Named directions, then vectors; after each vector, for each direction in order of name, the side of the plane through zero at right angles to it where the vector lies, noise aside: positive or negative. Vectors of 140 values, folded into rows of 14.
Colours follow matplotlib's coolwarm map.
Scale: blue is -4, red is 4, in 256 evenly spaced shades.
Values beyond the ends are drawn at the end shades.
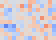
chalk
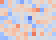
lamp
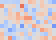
positive, negative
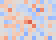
negative, negative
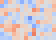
negative, positive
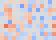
negative, negative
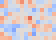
positive, negative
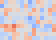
negative, positive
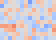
negative, positive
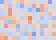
negative, negative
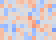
positive, negative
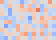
positive, positive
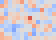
positive, negative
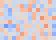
positive, positive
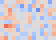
negative, negative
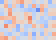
negative, negative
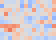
negative, positive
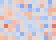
negative, negative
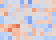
negative, positive
